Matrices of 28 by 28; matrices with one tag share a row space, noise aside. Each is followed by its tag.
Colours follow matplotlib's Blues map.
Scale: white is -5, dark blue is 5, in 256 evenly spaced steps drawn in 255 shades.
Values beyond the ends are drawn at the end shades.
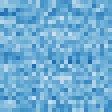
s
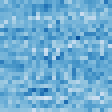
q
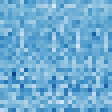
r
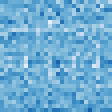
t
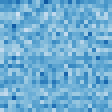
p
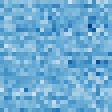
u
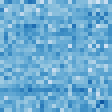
u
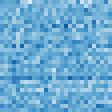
p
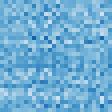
q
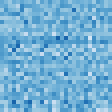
p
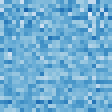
u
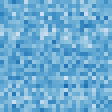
p
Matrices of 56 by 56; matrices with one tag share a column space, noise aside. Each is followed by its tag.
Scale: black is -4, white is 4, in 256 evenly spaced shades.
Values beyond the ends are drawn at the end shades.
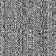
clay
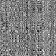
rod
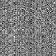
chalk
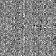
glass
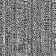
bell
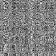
bell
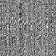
glass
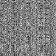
bell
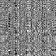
rod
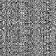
chalk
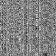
bell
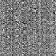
chalk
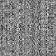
glass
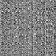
chalk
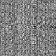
glass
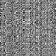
chalk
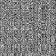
bell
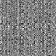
glass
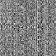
glass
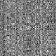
glass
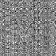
chalk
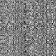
glass
